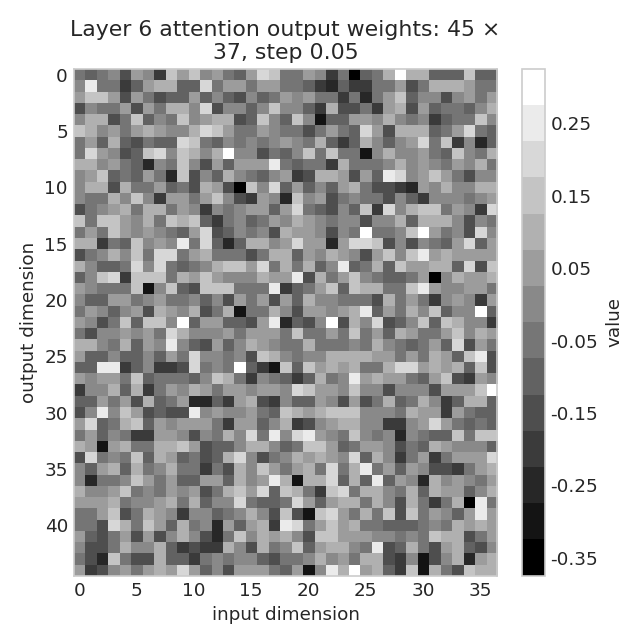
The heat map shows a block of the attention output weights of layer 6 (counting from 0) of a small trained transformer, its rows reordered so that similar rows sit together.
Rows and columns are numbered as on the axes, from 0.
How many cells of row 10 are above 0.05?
10
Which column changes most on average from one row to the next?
19
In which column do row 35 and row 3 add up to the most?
22
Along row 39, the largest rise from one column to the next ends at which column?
21
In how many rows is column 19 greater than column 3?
18
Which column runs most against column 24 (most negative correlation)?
28
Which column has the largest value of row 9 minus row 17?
27
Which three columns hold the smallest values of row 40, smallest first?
12, 17, 2
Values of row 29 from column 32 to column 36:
-0.2 -0.1 0.1 0.1 -0.1
